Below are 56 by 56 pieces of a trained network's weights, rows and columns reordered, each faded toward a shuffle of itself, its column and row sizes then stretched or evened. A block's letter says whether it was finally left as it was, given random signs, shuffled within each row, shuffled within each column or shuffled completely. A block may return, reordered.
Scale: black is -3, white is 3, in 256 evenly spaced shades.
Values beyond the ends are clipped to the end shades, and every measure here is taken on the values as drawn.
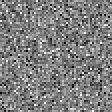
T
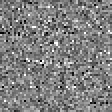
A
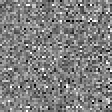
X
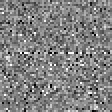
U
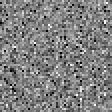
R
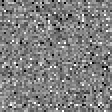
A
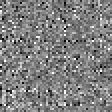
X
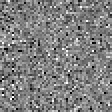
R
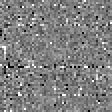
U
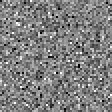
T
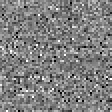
A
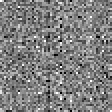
X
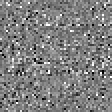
U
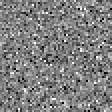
T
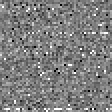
A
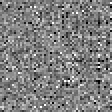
X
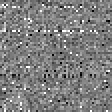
X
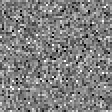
T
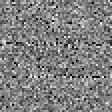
A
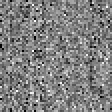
R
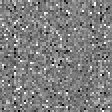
R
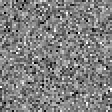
T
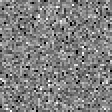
T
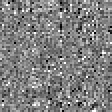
X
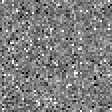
R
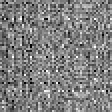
X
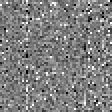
R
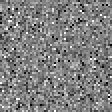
T
